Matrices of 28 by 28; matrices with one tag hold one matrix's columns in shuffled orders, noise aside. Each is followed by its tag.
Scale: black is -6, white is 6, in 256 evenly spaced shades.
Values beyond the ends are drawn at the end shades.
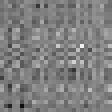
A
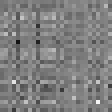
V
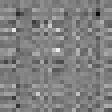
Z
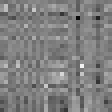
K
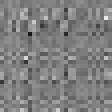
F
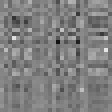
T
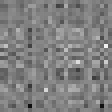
A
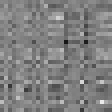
V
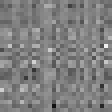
A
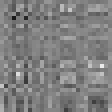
K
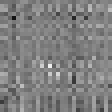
K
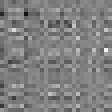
Z
